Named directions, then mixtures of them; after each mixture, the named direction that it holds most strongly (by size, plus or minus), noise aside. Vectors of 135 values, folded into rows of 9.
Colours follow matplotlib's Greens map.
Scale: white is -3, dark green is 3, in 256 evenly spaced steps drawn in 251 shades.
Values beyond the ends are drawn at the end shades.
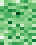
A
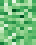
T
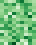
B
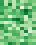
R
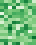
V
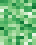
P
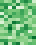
V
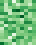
T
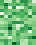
V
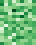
T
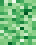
R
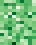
B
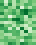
R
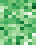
P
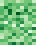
A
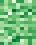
T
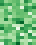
P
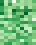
R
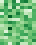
R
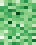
A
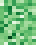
T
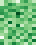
A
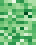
B
